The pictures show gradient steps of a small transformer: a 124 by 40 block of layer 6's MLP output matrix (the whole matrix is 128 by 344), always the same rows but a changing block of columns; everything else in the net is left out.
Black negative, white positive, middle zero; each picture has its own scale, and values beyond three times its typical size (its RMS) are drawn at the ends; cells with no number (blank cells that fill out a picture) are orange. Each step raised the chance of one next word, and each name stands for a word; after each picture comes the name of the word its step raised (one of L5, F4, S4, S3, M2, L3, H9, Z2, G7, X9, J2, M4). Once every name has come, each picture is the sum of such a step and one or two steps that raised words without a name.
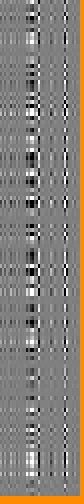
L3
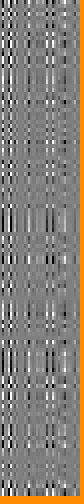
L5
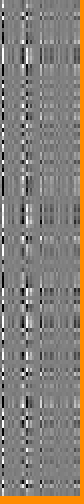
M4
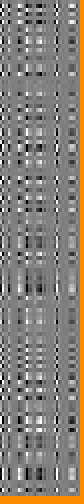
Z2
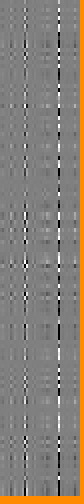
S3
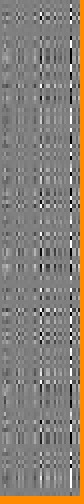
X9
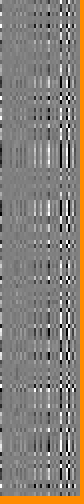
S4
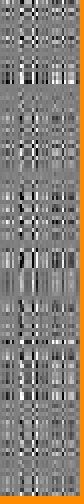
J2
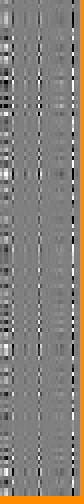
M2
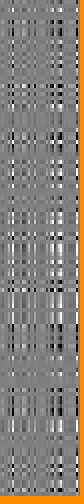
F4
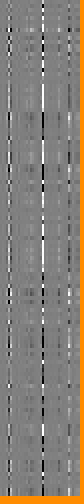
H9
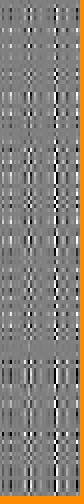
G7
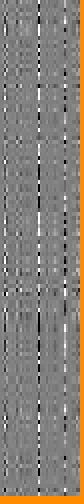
F4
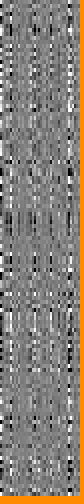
M2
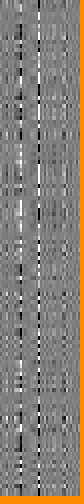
S4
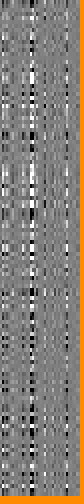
L3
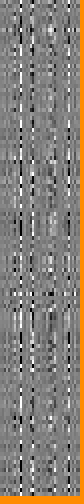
H9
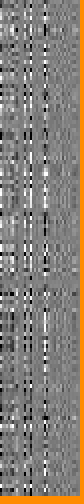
H9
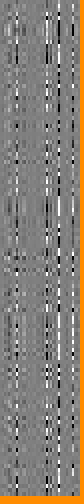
M4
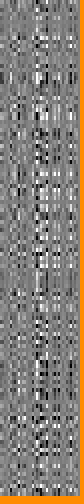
J2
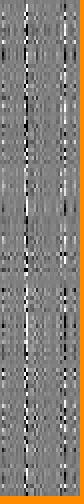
M4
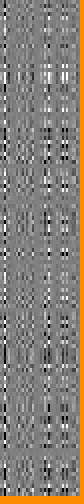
J2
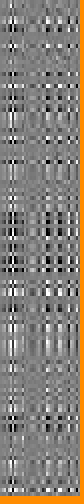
F4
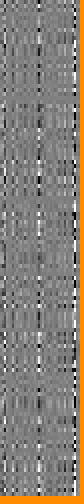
S3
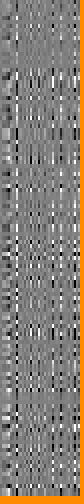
S4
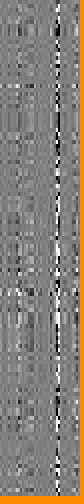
F4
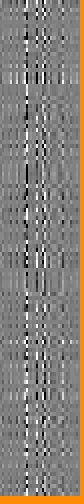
J2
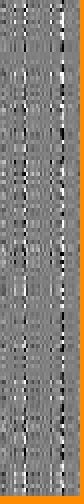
Z2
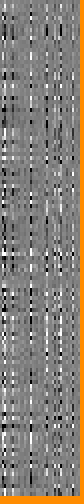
X9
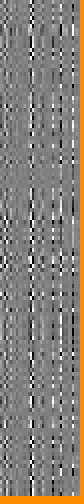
S3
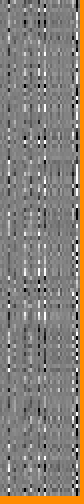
F4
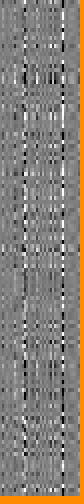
J2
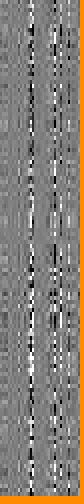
L5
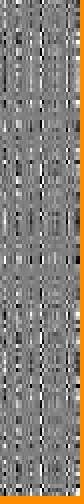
L5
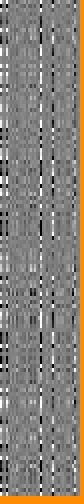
X9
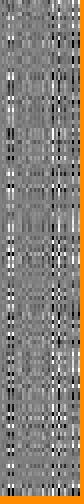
L5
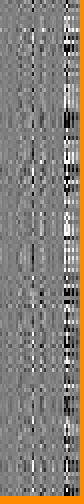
H9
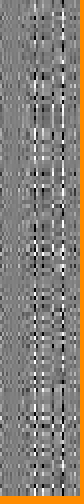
X9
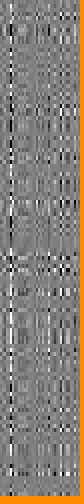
L3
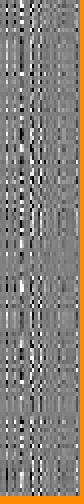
Z2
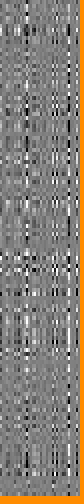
L3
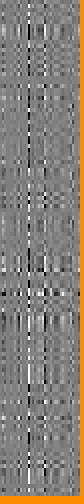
X9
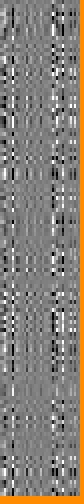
M2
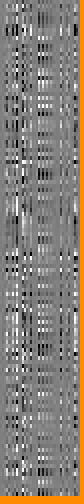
M2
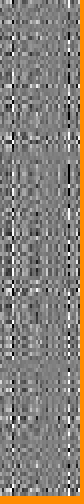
F4
